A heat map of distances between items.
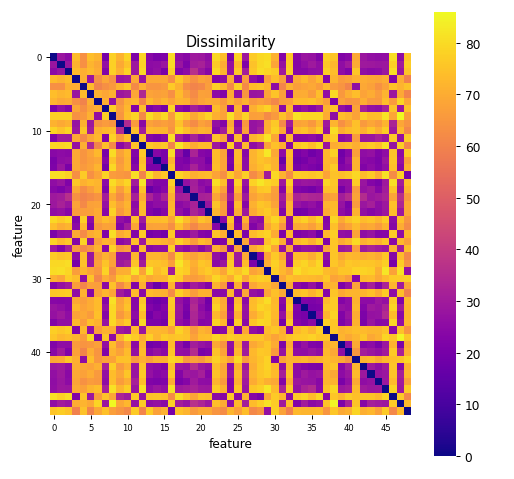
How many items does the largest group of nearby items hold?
27
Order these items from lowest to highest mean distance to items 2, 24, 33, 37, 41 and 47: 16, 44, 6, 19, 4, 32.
44, 19, 4, 32, 6, 16
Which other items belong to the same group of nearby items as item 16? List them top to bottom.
29, 48
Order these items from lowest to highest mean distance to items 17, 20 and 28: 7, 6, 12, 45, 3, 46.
7, 45, 3, 46, 12, 6
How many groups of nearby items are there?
5
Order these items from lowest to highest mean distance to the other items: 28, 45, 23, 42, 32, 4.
42, 45, 23, 32, 28, 4
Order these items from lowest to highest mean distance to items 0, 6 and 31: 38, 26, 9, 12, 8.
26, 38, 8, 9, 12
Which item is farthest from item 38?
47
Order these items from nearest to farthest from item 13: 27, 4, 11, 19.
11, 19, 4, 27
